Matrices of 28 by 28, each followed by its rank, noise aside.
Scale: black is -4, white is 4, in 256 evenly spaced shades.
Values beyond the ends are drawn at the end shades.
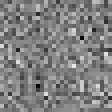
six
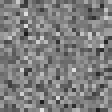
eight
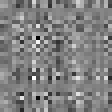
three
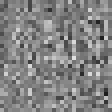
six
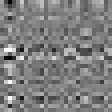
two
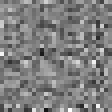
four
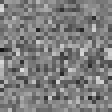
eight
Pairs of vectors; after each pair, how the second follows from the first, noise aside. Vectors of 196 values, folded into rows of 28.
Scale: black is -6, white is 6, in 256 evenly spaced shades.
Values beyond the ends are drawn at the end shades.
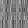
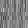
reversed.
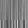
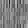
wrapped around, negated.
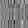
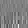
wrapped around, negated, partly zeroed.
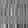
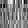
wrapped around, scaled up.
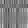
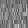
shuffled.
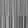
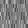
shuffled.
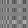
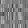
wrapped around, negated.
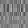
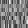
wrapped around, scaled up.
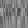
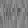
shrunk.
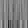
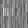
wrapped around, negated.
